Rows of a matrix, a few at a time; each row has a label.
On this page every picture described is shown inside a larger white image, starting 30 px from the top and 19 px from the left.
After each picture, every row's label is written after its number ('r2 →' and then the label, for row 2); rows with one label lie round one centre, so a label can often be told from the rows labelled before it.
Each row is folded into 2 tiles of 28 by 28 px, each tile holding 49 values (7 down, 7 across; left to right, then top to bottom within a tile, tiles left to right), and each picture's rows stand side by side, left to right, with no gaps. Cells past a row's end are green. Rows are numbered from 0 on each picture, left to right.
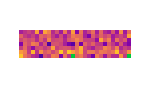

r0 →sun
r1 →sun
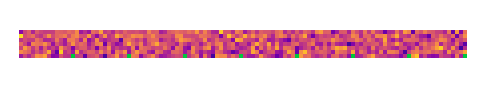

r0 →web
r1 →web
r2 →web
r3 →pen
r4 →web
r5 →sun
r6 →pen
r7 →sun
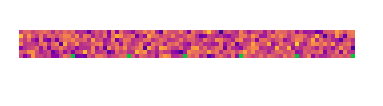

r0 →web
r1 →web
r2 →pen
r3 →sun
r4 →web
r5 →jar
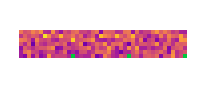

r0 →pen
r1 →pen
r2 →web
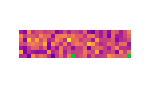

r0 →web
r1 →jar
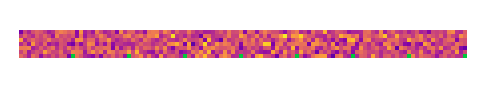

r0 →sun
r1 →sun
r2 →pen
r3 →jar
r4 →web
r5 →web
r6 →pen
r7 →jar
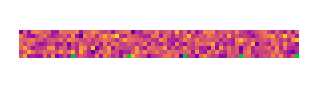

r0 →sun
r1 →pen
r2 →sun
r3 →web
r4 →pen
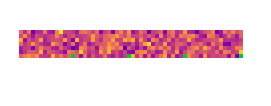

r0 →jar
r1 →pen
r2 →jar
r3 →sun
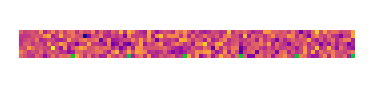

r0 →pen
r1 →sun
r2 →pen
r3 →jar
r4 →web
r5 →sun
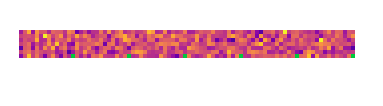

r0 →pen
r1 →web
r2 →pen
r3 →web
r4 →jar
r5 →jar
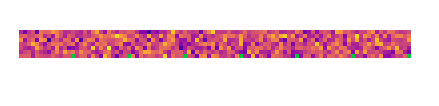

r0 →jar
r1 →pen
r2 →jar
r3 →web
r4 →pen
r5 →jar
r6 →web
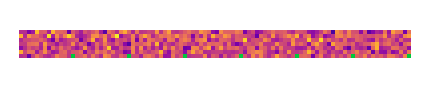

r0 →web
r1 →pen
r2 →web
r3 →pen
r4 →jar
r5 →jar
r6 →jar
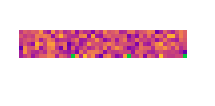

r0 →pen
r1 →jar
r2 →pen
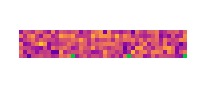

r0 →web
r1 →pen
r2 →sun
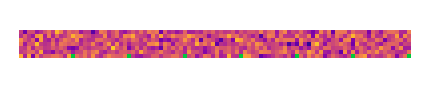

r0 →jar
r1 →jar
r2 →web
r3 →web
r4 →sun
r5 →jar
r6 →jar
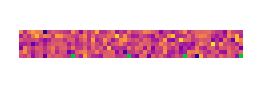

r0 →pen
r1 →pen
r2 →pen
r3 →web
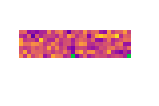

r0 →jar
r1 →pen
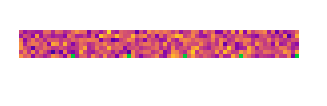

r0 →jar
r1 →pen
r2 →web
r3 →sun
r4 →sun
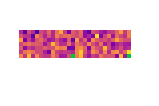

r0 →jar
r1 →sun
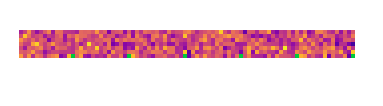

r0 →jar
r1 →sun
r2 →sun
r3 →pen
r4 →sun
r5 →sun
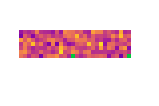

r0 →sun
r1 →web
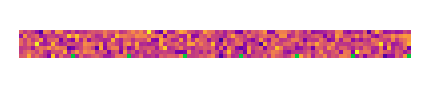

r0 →jar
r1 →web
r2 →pen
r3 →web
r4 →pen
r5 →jar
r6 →web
